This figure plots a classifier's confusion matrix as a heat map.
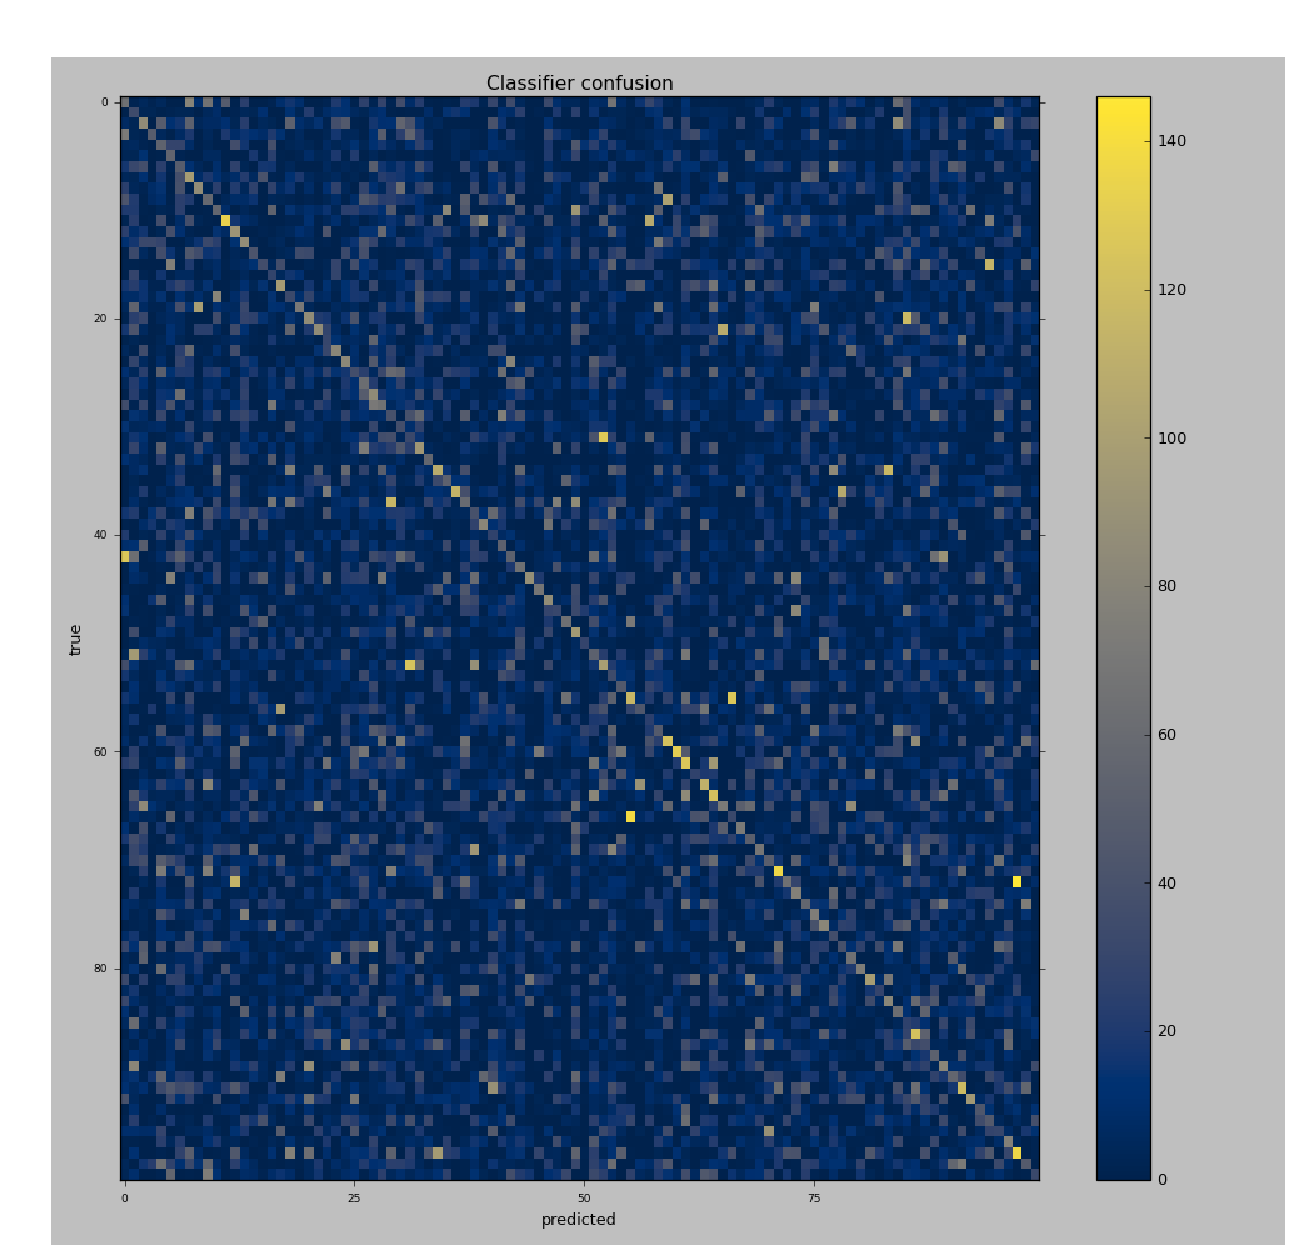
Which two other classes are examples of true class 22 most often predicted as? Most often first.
91, 27
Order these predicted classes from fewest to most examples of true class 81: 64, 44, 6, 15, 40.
40, 15, 6, 64, 44
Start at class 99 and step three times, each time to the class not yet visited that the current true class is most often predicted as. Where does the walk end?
86
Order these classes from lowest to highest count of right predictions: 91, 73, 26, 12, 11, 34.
26, 73, 12, 34, 91, 11
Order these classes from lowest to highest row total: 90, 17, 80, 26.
26, 80, 90, 17
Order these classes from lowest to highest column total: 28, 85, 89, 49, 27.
28, 89, 27, 85, 49
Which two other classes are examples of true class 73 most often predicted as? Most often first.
77, 34
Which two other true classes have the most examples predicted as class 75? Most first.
19, 58
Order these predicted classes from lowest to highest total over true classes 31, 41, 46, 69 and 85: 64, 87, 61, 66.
66, 64, 87, 61
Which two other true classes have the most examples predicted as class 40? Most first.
91, 38
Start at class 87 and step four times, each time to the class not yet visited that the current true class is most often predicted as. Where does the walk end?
7
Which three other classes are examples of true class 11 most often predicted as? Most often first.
57, 39, 94
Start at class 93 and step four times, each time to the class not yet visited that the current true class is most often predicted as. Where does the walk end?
1
